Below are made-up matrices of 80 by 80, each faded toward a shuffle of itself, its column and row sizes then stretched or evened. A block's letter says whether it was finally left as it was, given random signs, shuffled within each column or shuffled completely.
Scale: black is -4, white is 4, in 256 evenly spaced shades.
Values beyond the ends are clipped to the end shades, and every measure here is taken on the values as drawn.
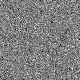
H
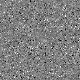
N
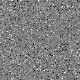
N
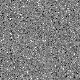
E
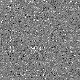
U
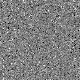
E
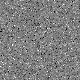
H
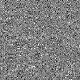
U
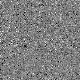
N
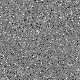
H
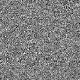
U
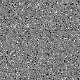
N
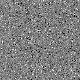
E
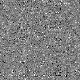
U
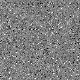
N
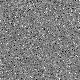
H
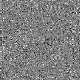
U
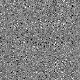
U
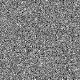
N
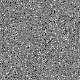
E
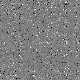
N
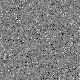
H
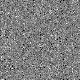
N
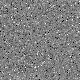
H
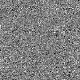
U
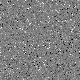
H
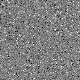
E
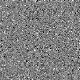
U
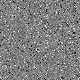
E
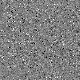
N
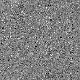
U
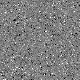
N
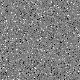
E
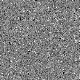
N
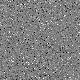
H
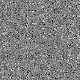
U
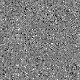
U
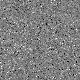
H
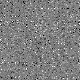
U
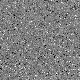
H
